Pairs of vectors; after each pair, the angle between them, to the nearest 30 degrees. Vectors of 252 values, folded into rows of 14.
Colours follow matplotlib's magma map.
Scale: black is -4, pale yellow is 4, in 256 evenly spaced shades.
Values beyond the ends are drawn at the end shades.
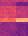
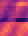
150 degrees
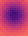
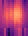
150 degrees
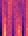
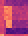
90 degrees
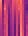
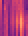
30 degrees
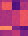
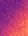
90 degrees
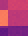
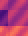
150 degrees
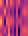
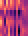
30 degrees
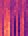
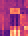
120 degrees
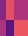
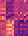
150 degrees
